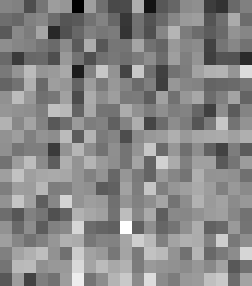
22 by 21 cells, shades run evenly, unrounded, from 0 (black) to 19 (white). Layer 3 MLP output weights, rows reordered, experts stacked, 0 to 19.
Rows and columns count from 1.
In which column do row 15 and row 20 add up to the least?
10
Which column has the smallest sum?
18
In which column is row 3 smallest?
5
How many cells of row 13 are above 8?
18
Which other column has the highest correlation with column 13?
7
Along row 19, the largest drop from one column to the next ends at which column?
20
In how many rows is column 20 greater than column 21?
10
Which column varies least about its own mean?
16
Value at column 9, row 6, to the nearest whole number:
15
